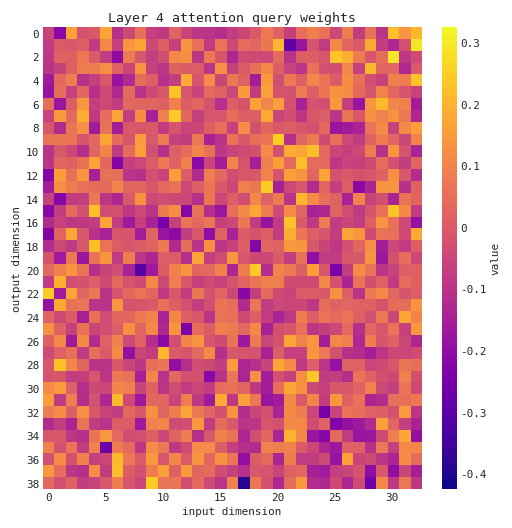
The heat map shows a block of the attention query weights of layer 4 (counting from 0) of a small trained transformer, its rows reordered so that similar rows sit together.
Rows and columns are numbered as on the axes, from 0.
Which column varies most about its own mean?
32
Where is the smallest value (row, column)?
38, 17
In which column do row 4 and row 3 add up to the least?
0
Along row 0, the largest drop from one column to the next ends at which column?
6
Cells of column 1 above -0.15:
34
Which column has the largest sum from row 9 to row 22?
22
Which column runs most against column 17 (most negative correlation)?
9
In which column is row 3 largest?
28
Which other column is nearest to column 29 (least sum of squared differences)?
3
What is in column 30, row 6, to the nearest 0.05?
0.1
